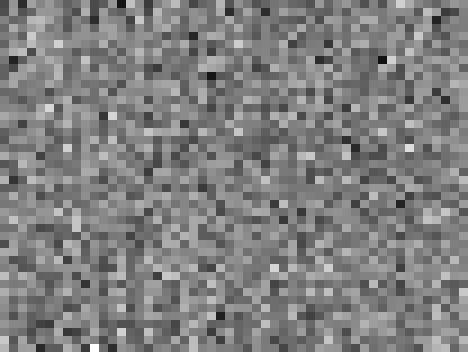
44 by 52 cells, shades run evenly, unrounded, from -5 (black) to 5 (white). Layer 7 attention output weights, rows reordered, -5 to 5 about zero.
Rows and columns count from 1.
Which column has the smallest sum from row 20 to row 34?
45
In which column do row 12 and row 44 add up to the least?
13
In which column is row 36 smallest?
10
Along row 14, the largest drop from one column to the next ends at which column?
7
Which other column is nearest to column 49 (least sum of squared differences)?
11
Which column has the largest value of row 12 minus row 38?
20
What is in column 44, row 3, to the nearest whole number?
0
